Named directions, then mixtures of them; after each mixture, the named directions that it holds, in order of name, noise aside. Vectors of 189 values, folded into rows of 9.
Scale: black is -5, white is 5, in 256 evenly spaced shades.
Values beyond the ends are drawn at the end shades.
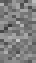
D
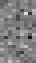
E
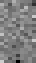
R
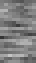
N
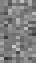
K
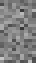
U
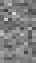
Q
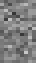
Q.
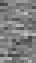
E, N, U.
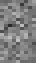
D, Q, U.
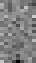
R.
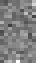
D, E, R.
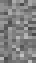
D, K, U.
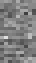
E, K, N.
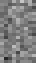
K.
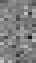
E, R.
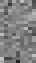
K, R.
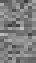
D, N, R.
